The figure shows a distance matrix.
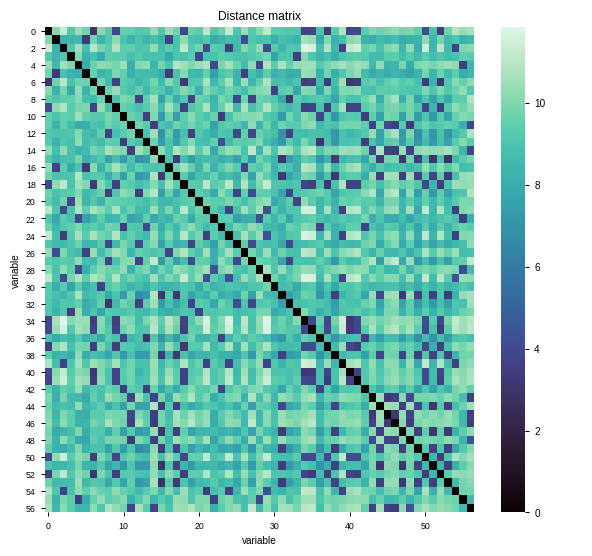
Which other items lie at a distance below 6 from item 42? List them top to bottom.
10, 13, 23, 36
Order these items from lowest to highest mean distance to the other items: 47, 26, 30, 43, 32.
47, 32, 30, 43, 26
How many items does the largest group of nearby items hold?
11
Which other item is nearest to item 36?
13
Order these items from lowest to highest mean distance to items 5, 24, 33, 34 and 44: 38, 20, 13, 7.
38, 20, 13, 7
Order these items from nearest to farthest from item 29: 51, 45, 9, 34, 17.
51, 17, 45, 9, 34
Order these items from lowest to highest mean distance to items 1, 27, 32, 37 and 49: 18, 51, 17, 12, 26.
12, 51, 17, 18, 26
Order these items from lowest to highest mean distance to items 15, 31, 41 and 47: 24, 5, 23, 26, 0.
0, 23, 5, 24, 26
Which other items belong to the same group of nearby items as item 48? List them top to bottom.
11, 14, 43, 45, 46, 56
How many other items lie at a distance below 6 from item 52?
10
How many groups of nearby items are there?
10
